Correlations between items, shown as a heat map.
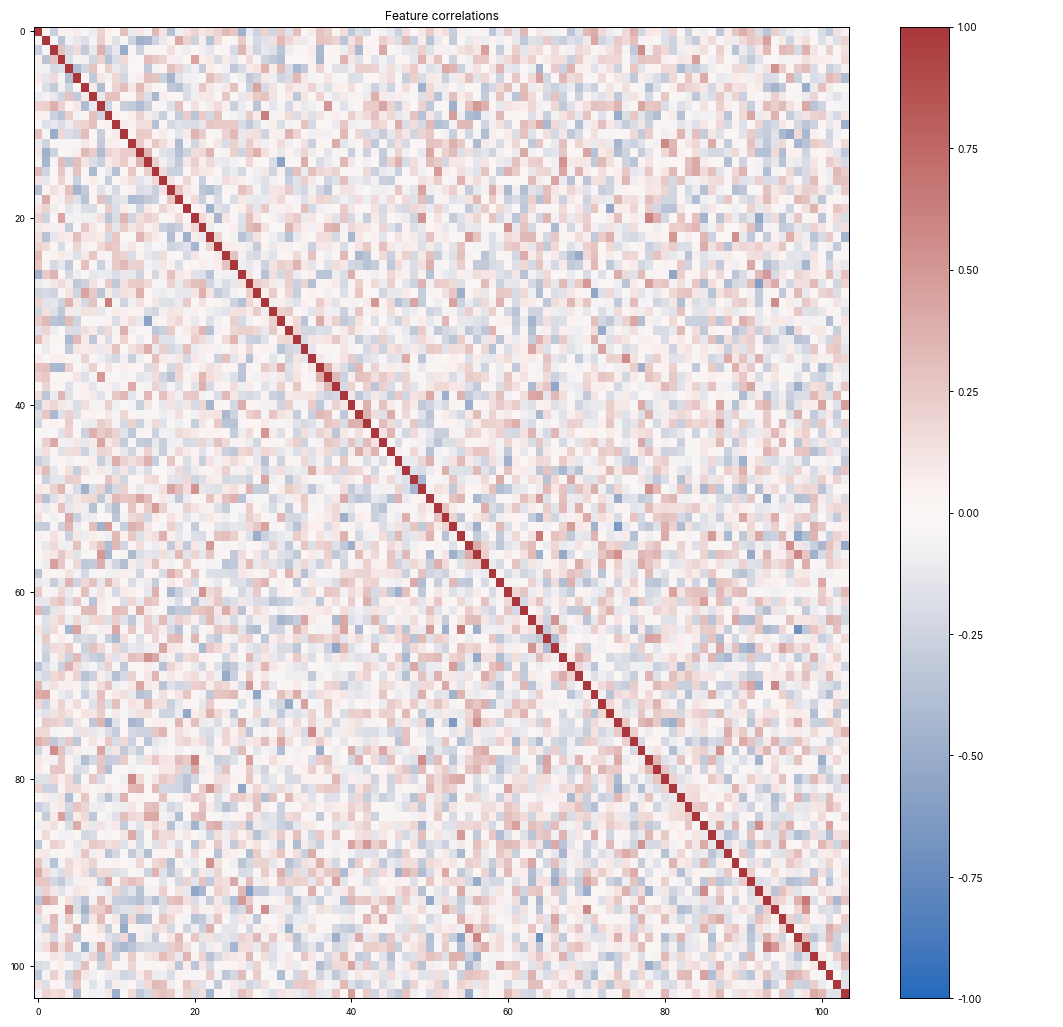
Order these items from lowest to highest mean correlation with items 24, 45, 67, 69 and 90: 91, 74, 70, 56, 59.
59, 56, 74, 91, 70
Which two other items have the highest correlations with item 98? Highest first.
93, 94
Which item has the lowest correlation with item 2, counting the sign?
11
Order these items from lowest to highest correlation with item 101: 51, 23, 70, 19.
70, 23, 19, 51
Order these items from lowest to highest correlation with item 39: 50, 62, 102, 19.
62, 19, 102, 50
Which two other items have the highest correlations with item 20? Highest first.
78, 49
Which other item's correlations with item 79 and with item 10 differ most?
65
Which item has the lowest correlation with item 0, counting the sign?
26
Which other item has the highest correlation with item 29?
9
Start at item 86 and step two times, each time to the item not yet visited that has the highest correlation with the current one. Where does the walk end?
64
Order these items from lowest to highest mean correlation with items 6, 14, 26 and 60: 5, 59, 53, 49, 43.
49, 43, 53, 59, 5
